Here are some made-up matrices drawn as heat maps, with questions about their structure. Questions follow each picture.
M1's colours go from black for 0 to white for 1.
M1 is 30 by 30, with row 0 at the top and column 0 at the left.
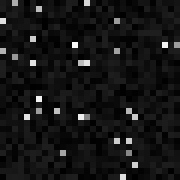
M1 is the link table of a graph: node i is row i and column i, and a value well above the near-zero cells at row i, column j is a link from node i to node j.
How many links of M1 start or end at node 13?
2
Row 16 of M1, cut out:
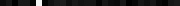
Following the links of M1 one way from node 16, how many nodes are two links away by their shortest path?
1
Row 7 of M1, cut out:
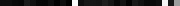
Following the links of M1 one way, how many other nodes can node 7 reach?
5
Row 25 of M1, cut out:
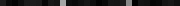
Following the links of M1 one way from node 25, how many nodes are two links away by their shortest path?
3
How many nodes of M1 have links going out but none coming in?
8
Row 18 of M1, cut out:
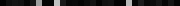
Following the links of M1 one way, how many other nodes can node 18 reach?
5
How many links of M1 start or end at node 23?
2
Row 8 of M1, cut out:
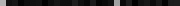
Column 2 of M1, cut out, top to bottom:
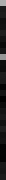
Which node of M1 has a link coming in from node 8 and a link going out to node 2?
node 0
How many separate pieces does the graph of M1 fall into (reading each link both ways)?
7
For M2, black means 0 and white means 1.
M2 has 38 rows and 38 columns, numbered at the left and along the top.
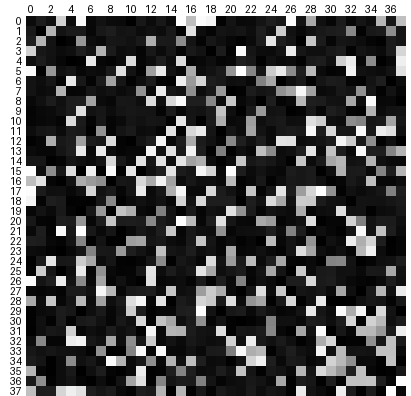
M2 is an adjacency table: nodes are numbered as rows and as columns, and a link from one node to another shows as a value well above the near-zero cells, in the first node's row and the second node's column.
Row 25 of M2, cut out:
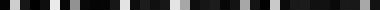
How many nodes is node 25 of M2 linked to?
9
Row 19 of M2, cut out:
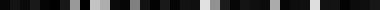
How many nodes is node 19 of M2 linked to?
8
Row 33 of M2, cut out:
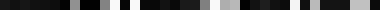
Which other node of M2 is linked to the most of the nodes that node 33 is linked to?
node 28
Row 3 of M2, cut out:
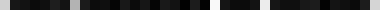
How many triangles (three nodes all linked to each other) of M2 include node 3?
4
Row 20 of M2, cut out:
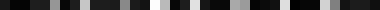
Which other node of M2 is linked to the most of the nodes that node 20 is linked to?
node 13
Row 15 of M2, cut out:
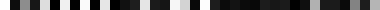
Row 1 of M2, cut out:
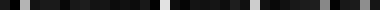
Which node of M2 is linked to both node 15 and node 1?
node 2
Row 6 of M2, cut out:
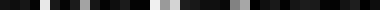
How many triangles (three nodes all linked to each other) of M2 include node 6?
3
